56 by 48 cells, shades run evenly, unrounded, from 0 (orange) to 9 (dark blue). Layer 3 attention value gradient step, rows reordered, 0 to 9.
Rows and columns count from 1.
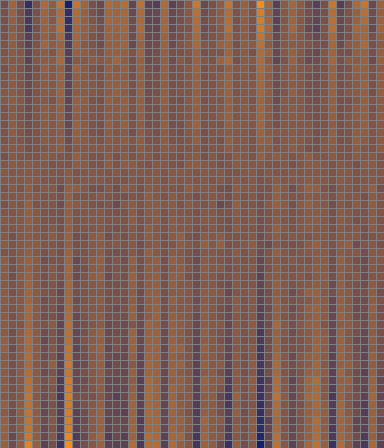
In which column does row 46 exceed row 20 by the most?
33
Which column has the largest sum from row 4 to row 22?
9
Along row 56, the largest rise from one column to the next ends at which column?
10
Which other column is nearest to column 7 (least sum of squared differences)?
38
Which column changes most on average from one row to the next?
28
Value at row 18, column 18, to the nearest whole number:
4
